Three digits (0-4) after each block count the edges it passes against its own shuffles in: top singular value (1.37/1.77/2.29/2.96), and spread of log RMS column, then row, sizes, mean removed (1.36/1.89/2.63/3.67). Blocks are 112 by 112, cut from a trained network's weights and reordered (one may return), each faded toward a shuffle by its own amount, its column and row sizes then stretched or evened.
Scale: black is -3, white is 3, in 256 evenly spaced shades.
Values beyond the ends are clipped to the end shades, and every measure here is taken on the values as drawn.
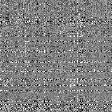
1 3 4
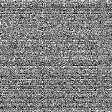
3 2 1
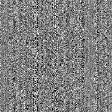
2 3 0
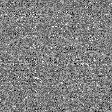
0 1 2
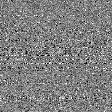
2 0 3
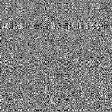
3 3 3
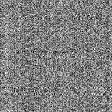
2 0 2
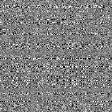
1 3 4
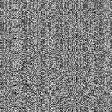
3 2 1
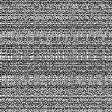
4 3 2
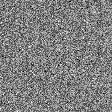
0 0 1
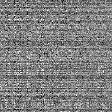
3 3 0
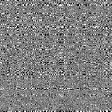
3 2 4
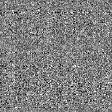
1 1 3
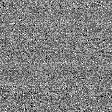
0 1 2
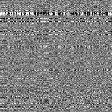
4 0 4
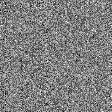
0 2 1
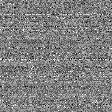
1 0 3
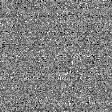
0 1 2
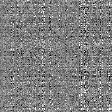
2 4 0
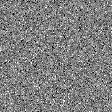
1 1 0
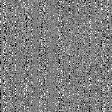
2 4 0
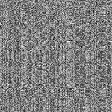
3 0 1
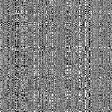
3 4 2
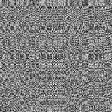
4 0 2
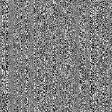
2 4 0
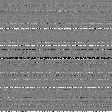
4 0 4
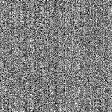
2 1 0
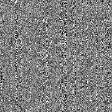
0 4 2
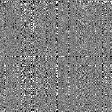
3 4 3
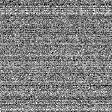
3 1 2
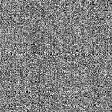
2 0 2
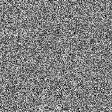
0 1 2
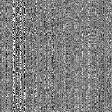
3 4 1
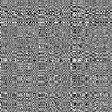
4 3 4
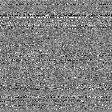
1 0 4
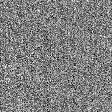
1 1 0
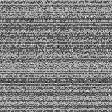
4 0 1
